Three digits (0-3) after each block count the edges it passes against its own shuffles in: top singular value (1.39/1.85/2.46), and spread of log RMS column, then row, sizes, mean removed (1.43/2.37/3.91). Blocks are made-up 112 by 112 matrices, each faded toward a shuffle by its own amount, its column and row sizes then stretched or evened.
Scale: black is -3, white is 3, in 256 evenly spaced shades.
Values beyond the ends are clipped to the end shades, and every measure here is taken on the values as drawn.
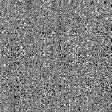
2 2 1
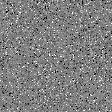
0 1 0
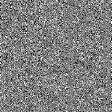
1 2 0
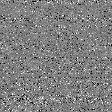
0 0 2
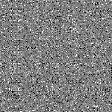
2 1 1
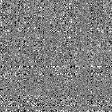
1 2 2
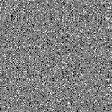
2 1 0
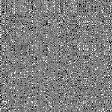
3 2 1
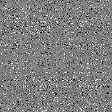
1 1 2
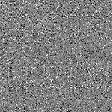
2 0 1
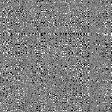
3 2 2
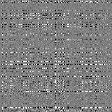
3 2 3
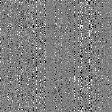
2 3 1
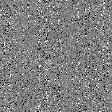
0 2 0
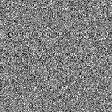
2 0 1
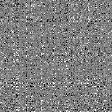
2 2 2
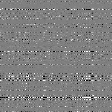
3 1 3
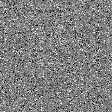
1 1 0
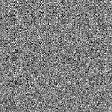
2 1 1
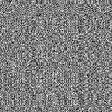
3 0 0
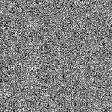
2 0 1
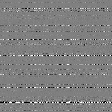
3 0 3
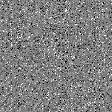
2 1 0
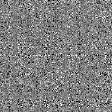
0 2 2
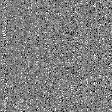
1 2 0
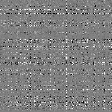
2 2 3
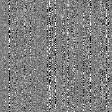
2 3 0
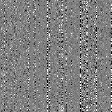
3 3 0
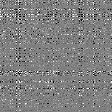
3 2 3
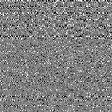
3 0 2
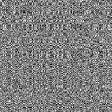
3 1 2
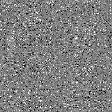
2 1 1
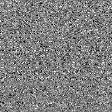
1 0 2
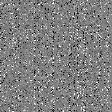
0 2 1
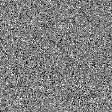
0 1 1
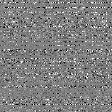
1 1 3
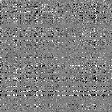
3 2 3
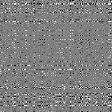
3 2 3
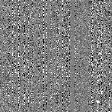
0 3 1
